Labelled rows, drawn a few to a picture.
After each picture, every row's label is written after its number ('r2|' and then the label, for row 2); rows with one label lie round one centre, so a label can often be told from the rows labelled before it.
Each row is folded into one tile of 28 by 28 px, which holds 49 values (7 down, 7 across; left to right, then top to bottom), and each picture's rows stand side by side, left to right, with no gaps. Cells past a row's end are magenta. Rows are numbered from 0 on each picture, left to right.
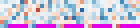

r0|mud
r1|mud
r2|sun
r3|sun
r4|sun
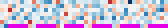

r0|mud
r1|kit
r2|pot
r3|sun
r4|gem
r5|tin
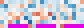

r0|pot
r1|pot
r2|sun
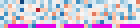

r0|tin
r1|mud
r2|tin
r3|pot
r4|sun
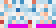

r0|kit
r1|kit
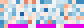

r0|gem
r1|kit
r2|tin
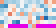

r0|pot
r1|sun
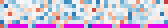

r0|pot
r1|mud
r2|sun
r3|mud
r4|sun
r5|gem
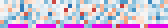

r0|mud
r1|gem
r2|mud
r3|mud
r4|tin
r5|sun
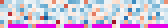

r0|pot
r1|sun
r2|kit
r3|pot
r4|kit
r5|sun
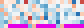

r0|gem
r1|sun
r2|gem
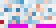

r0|kit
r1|tin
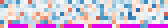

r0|pot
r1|pot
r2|tin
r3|sun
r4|sun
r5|mud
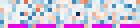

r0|gem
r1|tin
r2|gem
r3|pot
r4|sun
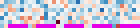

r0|tin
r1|sun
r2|kit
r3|kit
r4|tin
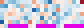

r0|pot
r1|kit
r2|gem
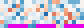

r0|mud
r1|mud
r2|pot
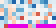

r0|tin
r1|pot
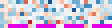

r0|gem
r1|kit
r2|kit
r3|pot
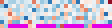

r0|pot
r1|kit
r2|tin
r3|gem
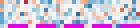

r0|gem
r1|kit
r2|gem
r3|pot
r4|mud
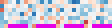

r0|gem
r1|tin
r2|kit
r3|kit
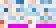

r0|kit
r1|kit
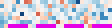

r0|gem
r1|pot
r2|kit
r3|sun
